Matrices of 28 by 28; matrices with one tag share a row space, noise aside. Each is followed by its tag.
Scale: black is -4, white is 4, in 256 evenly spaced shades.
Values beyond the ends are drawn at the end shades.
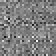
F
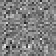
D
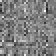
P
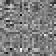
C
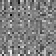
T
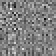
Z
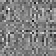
F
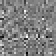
P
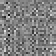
F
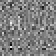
T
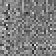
F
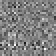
Z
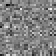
C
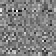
Z
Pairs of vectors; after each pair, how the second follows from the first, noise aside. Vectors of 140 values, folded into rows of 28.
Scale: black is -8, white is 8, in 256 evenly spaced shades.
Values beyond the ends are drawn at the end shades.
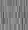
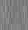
reversed, negated, shrunk.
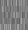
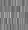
wrapped around.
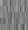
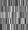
wrapped around, negated, scaled up.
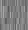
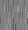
wrapped around, negated, partly zeroed.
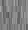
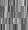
wrapped around, negated, scaled up.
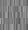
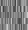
wrapped around, negated, scaled up.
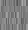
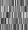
wrapped around, negated, scaled up.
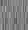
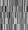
negated, scaled up.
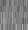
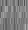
wrapped around, negated.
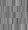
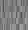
wrapped around.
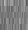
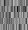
wrapped around, negated, scaled up.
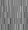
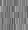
wrapped around, negated.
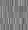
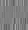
reversed, negated, partly zeroed.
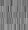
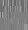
reversed, negated, partly zeroed.
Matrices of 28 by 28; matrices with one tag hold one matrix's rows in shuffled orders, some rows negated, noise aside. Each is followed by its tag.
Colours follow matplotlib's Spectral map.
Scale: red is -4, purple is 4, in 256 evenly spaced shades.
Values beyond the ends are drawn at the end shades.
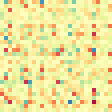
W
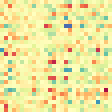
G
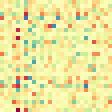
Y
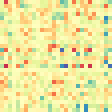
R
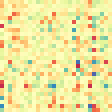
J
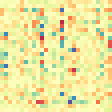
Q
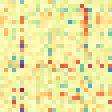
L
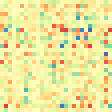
R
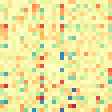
Q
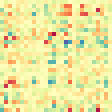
G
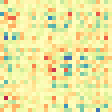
G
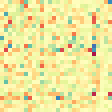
W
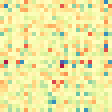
R
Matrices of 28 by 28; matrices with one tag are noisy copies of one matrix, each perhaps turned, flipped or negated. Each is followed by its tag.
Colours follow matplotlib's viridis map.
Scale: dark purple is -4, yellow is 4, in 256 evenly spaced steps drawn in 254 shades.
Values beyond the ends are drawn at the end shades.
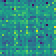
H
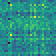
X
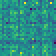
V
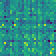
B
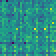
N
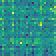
N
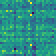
B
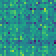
V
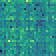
H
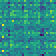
V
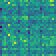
H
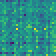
N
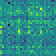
H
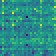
N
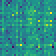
X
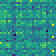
V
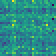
V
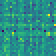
B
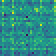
N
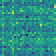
N
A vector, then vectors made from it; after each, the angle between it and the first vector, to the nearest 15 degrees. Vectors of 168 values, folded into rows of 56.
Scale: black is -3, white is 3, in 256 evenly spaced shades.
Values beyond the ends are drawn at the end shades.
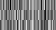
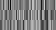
45 degrees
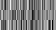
135 degrees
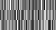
165 degrees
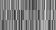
150 degrees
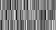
60 degrees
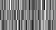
165 degrees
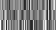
105 degrees
